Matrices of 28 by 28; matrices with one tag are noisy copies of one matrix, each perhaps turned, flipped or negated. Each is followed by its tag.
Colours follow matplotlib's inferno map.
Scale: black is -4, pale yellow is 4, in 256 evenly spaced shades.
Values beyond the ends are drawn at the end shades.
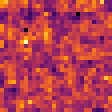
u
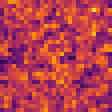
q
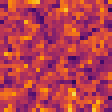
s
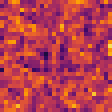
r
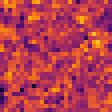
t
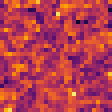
s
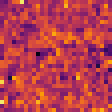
q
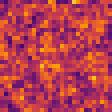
r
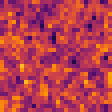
s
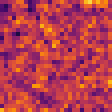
t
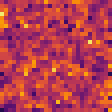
t
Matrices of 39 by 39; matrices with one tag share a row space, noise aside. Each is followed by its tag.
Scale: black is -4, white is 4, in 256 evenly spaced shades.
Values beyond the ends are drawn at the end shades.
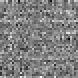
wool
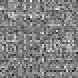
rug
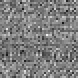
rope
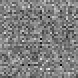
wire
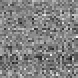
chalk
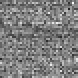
chalk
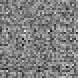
rope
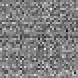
rope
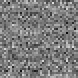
wire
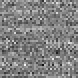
rug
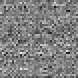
wool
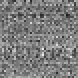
rug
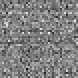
wire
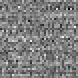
rug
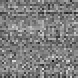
rug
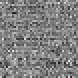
rug
